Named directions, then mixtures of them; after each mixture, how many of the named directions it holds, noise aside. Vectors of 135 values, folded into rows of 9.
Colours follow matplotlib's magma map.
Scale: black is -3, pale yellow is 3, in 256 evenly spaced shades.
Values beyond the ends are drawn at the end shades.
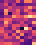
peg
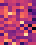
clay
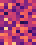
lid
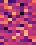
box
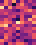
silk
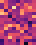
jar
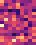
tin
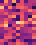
one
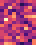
three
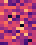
four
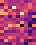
two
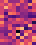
two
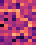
one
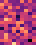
four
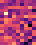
four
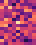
two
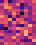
one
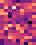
one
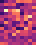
four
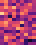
four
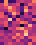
one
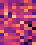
three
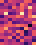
three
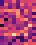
one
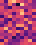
two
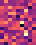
three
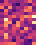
three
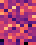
one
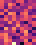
two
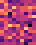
two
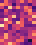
four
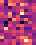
four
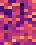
four
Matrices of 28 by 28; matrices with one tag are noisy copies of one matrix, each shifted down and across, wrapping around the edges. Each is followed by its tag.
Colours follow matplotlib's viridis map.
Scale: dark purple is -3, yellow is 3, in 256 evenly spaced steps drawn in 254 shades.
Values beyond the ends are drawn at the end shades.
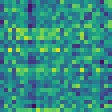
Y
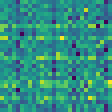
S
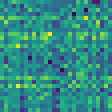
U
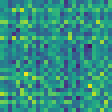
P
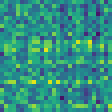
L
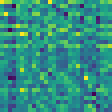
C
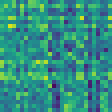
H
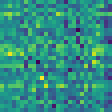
Y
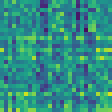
H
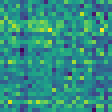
Y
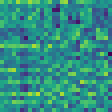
C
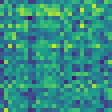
Y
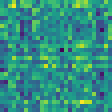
H
